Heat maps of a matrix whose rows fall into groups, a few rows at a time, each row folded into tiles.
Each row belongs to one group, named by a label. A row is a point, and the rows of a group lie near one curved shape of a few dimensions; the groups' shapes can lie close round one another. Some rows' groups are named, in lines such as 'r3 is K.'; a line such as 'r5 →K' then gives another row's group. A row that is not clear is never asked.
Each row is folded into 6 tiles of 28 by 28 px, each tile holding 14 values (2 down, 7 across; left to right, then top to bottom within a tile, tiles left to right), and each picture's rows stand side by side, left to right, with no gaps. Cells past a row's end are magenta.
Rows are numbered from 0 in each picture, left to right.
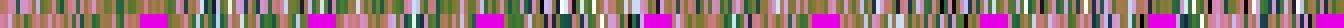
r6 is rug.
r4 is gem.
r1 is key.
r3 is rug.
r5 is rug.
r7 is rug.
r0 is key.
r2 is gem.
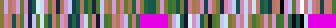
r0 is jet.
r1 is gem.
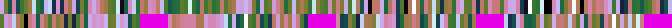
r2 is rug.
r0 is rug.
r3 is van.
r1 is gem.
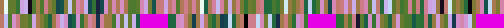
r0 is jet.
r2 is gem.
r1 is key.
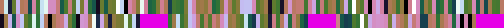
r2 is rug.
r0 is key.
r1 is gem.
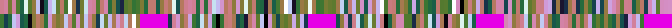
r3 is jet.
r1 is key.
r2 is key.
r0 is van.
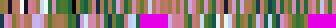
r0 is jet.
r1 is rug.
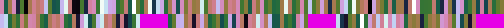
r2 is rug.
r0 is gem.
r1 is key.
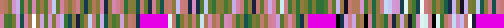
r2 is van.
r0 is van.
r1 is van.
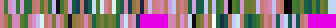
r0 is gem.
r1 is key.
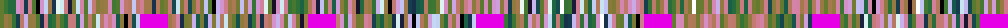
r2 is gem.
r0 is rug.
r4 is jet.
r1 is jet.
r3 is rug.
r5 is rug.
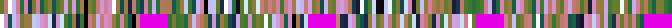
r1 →rug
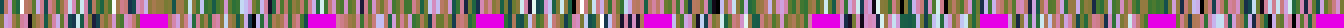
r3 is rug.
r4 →key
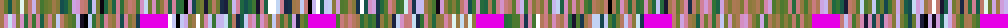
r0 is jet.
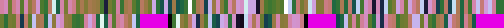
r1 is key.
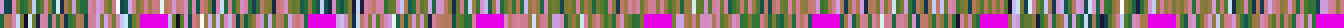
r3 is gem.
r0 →rug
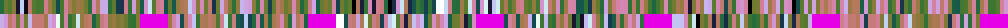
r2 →gem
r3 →jet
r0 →gem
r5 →key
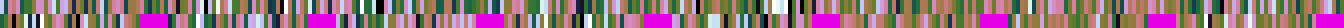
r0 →jet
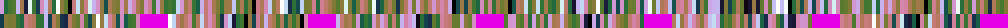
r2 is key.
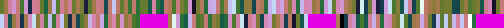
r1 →gem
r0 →van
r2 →van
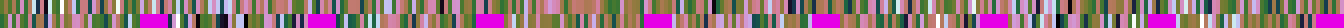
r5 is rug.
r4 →key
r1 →gem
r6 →key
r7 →rug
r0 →key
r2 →jet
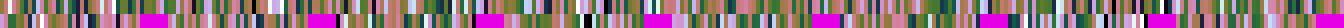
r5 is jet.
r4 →rug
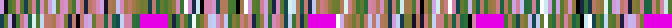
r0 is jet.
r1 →rug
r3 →jet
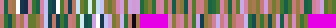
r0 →rug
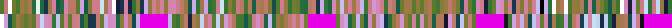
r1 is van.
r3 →key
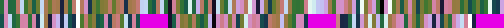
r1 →key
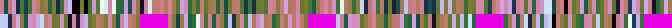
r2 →jet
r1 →gem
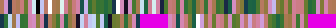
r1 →gem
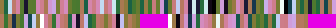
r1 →van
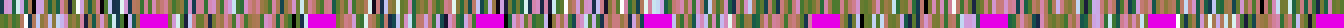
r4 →rug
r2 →key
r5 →gem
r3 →key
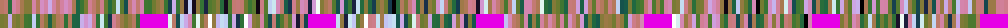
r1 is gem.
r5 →gem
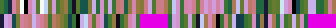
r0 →jet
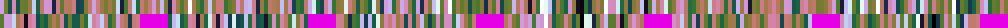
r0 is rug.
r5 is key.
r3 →jet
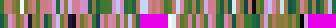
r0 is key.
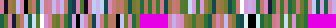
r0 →jet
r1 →jet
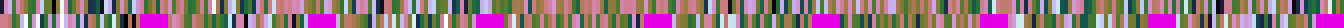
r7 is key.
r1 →gem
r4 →rug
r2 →key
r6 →rug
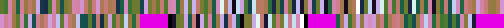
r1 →van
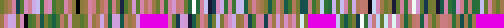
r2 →rug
